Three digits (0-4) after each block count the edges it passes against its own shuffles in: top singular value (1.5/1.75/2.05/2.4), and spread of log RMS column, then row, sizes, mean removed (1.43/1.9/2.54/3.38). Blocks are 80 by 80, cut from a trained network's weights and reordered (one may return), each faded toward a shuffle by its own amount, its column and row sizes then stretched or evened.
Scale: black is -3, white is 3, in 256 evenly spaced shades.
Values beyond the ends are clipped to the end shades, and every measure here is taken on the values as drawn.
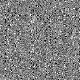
1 2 0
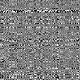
4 2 4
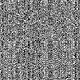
3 1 0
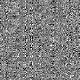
2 3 1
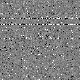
3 1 2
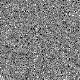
0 1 0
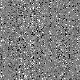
0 3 0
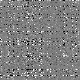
3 3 3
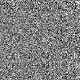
2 2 1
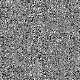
0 2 1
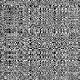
4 2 3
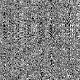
2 2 1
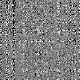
2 3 3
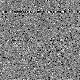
2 0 1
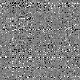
2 3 3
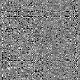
3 3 1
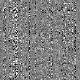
0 4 2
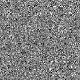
1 1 2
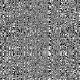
3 4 0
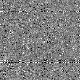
3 1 2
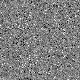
0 0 0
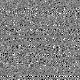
1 1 3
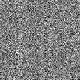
2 2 0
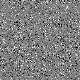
0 1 1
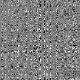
0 4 3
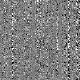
0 4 1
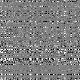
4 2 4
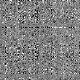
2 3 3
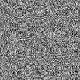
3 1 0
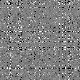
2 3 3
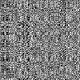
4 2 1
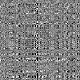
4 3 3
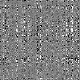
1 4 3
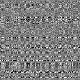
4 0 4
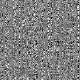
0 4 0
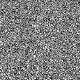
1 1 2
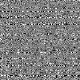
0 1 4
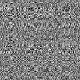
4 1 3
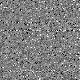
1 0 1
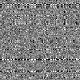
4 0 3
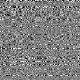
3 1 4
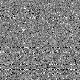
3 0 2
